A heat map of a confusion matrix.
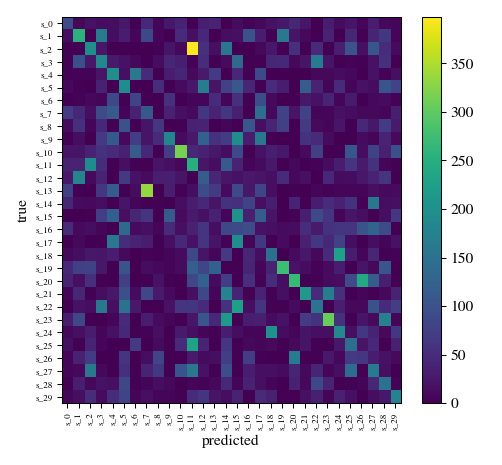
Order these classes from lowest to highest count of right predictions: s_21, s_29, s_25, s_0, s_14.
s_14, s_0, s_25, s_29, s_21
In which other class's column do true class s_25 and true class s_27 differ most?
s_2
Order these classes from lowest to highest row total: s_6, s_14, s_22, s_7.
s_6, s_14, s_7, s_22
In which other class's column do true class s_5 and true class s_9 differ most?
s_17
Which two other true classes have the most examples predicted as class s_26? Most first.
s_20, s_16
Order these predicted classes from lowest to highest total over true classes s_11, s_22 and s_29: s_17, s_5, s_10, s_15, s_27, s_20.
s_20, s_10, s_17, s_27, s_5, s_15
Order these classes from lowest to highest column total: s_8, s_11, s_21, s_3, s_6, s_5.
s_8, s_6, s_21, s_3, s_5, s_11
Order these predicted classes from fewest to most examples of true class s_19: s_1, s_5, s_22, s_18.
s_22, s_18, s_1, s_5
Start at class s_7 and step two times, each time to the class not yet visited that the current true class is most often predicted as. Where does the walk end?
s_15
